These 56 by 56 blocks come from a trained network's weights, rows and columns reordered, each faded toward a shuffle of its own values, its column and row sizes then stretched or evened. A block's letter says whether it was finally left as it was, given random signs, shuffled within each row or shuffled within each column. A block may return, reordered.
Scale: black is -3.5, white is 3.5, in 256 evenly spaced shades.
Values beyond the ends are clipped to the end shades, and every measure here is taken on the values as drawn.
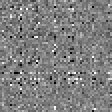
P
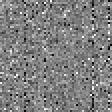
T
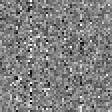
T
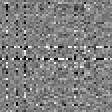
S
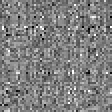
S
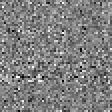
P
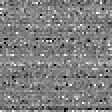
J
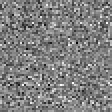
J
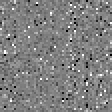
T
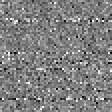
J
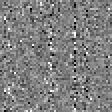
T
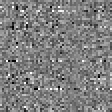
P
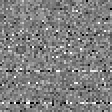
J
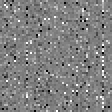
T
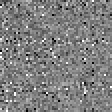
P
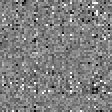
P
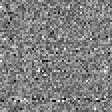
J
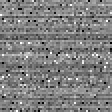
J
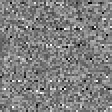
J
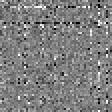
P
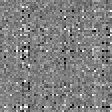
S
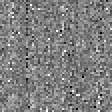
T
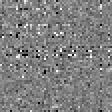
P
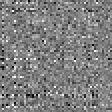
S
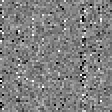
T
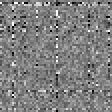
P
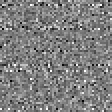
J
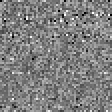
J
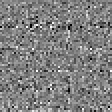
P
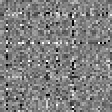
S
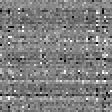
S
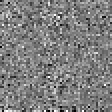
P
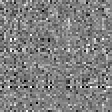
S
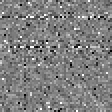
J
